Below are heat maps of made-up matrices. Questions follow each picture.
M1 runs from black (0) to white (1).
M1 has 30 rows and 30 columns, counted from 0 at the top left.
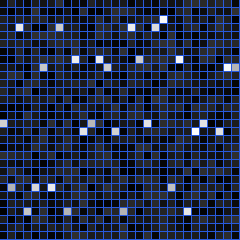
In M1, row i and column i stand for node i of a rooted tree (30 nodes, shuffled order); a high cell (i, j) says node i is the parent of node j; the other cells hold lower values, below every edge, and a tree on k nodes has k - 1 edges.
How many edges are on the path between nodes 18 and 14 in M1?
5
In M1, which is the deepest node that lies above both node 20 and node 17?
3
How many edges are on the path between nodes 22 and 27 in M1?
4
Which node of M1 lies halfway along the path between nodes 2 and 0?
26
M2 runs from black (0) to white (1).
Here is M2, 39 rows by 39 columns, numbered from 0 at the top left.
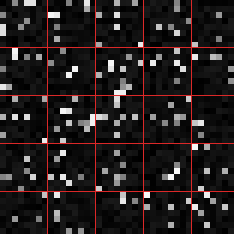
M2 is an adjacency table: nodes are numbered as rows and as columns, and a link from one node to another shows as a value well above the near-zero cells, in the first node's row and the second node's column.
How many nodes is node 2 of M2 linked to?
6
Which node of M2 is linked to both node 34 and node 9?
node 32
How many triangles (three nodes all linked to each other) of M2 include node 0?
5
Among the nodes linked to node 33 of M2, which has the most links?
node 20
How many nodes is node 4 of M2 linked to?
6
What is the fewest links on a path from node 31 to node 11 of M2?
3
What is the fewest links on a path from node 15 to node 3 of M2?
3
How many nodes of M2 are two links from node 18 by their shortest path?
9
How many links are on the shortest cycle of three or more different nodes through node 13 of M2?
3
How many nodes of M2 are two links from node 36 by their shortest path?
9
